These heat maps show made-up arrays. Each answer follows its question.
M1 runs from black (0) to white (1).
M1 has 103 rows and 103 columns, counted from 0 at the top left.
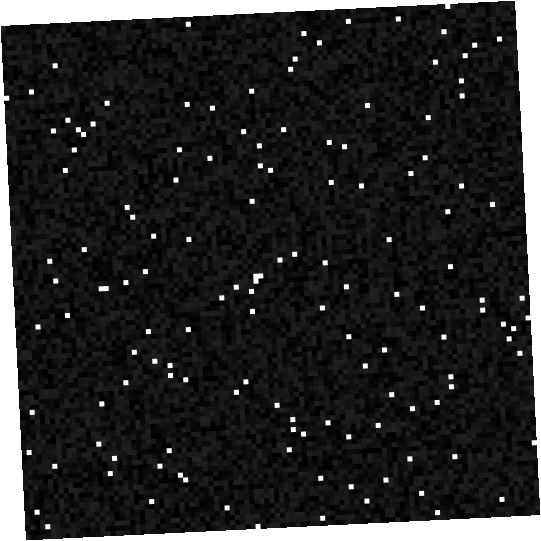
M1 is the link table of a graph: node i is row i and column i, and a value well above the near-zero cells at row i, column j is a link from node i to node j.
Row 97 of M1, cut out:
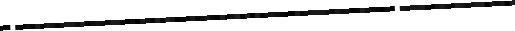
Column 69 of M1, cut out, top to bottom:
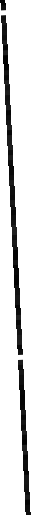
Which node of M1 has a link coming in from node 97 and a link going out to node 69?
node 2
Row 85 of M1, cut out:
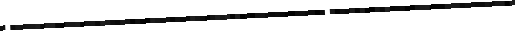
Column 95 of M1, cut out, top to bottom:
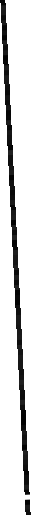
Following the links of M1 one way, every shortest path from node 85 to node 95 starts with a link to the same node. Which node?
node 65
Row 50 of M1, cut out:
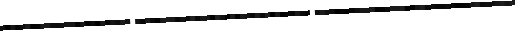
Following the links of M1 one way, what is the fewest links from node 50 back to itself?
2
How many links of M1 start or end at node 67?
2
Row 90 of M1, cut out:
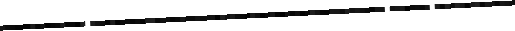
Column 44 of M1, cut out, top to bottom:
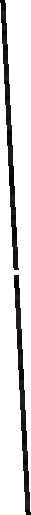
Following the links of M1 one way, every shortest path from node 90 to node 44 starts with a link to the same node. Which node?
node 77
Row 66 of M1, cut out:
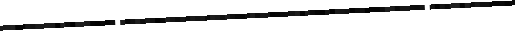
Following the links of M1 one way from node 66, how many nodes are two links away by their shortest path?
4
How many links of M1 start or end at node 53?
5
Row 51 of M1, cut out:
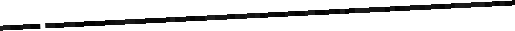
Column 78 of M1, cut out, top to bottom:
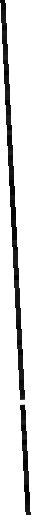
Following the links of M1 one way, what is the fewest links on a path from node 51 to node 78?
6
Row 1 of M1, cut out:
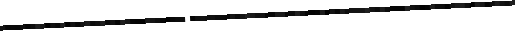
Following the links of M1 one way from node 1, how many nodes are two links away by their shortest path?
2
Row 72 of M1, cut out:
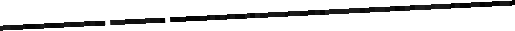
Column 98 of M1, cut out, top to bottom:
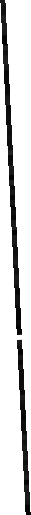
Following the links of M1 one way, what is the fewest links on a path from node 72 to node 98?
7
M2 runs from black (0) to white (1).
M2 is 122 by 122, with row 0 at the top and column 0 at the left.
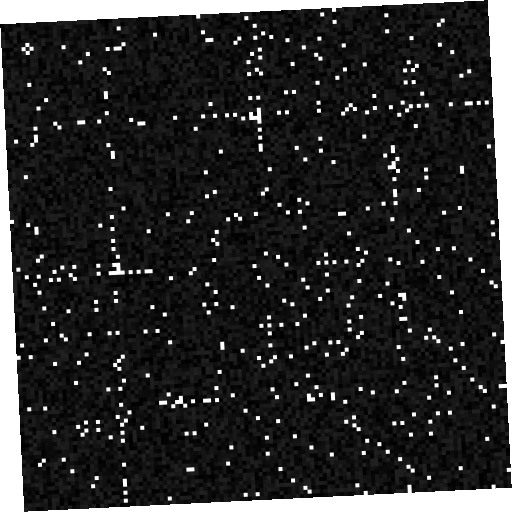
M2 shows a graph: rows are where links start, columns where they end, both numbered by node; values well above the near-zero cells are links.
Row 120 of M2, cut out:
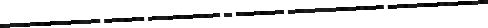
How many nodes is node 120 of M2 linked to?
6
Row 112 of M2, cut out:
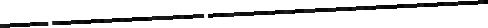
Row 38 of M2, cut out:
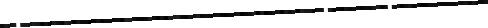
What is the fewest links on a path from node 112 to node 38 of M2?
5
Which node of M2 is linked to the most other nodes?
node 25
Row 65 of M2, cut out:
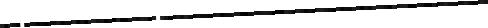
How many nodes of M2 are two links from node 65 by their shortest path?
4
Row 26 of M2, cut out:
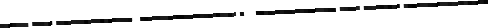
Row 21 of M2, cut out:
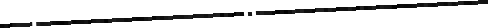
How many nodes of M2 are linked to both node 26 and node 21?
2
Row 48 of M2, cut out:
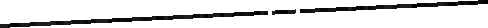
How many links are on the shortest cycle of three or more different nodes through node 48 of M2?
6
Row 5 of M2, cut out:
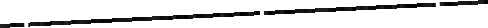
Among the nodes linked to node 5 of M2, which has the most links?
node 6
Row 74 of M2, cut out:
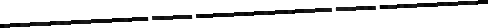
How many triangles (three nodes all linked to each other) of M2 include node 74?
1
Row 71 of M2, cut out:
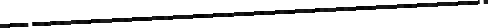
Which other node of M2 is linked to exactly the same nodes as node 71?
node 58
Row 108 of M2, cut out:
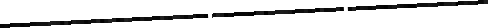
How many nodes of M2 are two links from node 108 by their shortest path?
8
